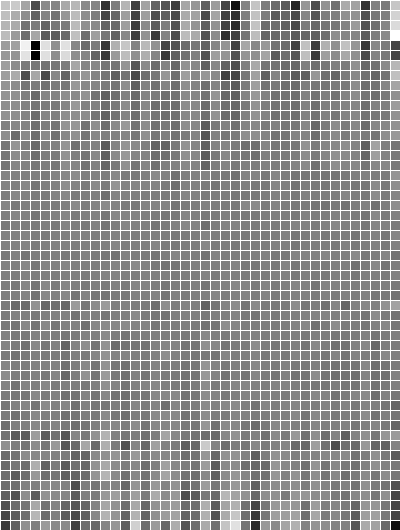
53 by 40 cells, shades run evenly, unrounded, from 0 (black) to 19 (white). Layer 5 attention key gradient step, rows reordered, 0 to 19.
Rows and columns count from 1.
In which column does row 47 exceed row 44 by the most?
21
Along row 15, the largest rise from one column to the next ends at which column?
38
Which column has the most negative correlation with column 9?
34
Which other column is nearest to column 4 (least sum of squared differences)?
17
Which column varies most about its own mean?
40
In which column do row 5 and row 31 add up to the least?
4
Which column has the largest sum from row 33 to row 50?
11
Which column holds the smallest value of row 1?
24
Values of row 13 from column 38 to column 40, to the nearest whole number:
10 10 11
